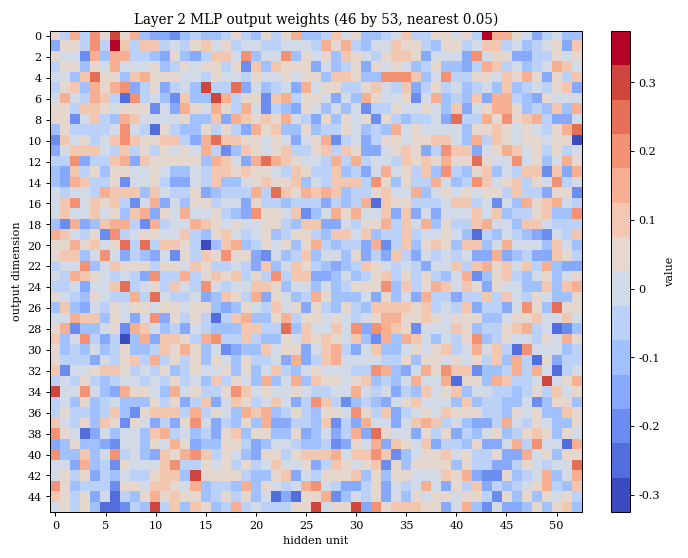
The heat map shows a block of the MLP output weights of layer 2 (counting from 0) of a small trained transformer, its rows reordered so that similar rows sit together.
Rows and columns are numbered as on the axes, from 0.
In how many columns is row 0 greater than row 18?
21
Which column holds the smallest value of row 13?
49
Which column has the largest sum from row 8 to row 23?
2
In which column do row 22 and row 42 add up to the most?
14
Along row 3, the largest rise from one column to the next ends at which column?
20
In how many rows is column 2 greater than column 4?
21
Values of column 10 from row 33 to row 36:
0 0 0.05 0.1
